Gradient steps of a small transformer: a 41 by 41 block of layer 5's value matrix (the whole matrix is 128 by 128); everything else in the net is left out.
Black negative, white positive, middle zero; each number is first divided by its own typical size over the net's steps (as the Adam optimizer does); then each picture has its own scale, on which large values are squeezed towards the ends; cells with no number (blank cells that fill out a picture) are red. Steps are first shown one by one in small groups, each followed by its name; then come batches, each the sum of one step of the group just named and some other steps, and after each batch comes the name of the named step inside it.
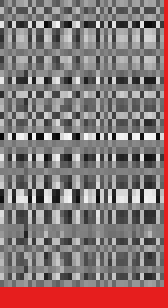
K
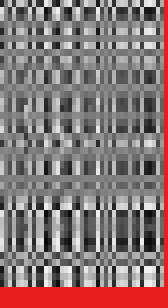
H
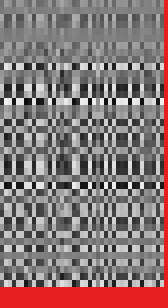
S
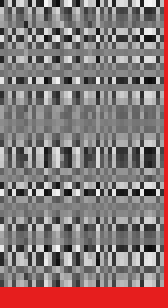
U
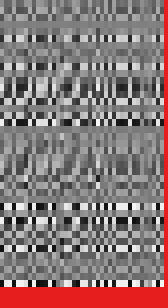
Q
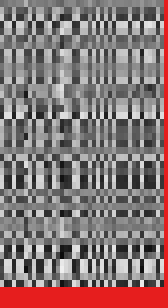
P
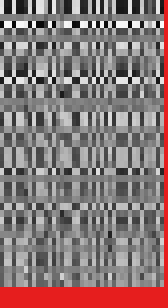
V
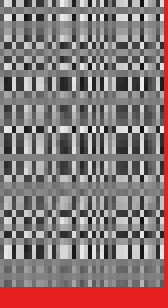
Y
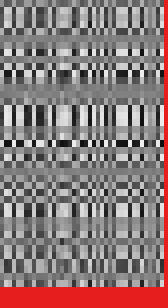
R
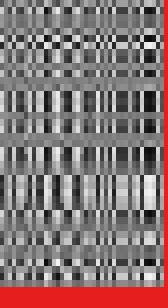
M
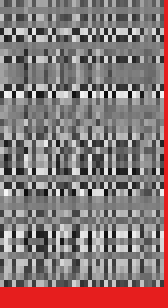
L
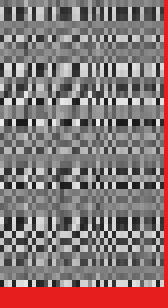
Q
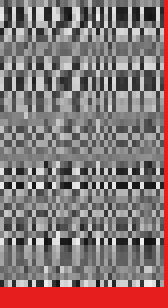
H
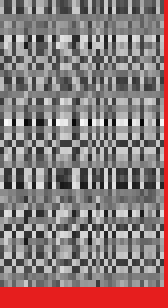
R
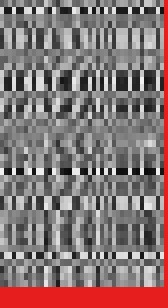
H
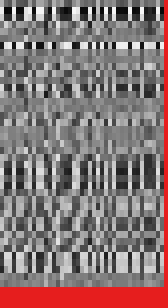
V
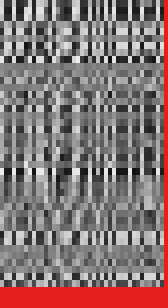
M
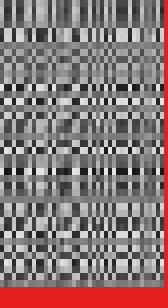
Q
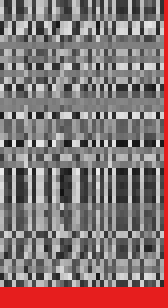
P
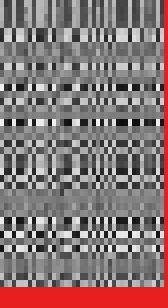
Q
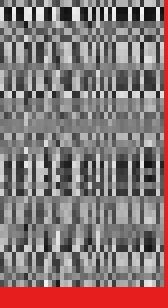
U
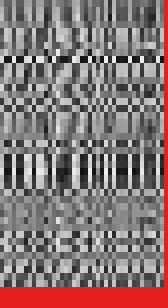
L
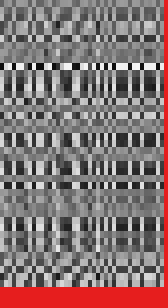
S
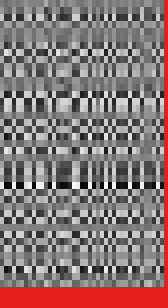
S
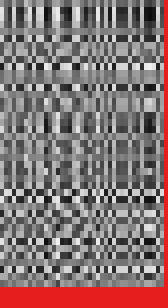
L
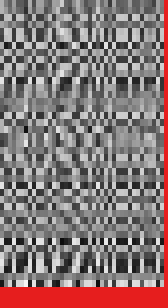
Q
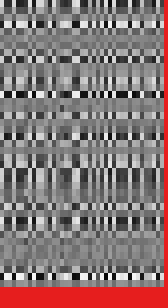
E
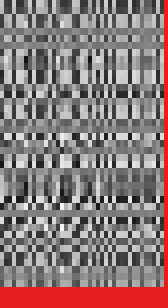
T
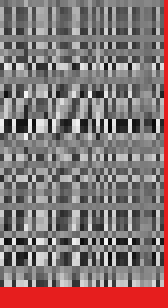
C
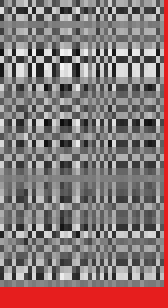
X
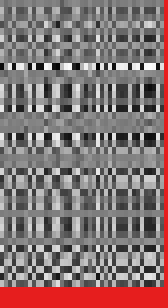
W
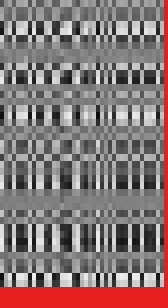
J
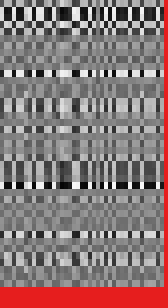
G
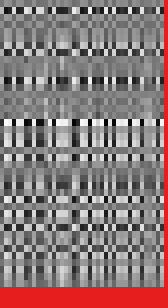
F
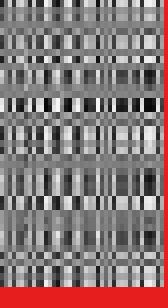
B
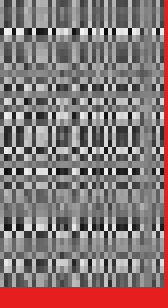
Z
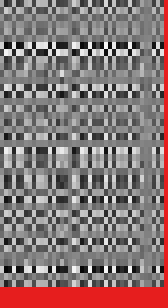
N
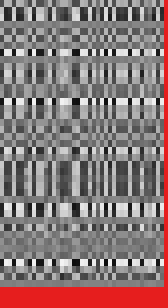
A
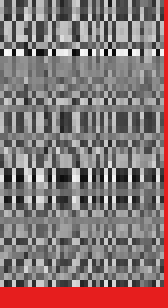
N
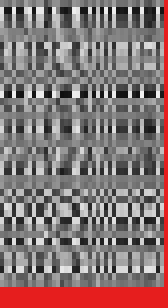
A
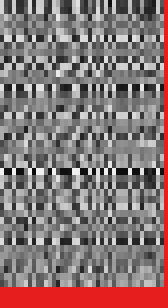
E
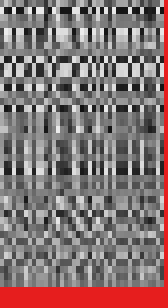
X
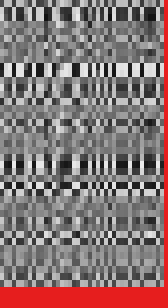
G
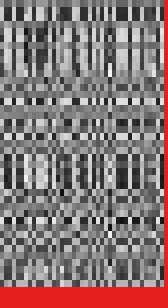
T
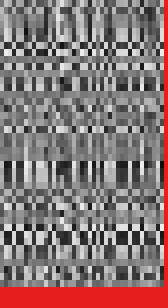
N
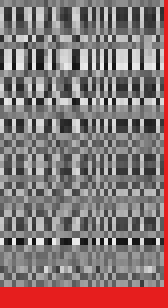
A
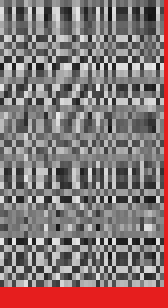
C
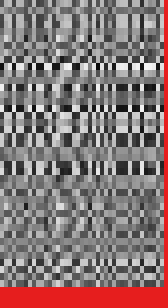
W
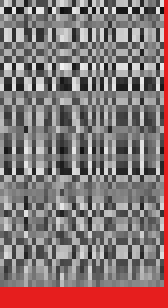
X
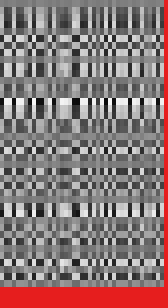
A
